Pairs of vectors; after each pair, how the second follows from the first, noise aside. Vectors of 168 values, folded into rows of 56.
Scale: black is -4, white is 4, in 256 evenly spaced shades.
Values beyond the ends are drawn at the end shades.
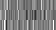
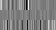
wrapped around, negated, partly zeroed.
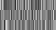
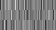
negated, partly zeroed.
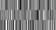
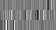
partly zeroed.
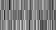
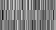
wrapped around.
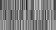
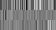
partly zeroed.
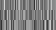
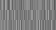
reversed, shrunk.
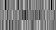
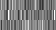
wrapped around, negated.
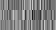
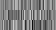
wrapped around.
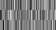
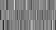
partly zeroed.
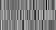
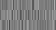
reversed, shrunk.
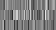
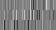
partly zeroed.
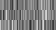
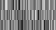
wrapped around, negated.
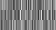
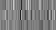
negated, partly zeroed.
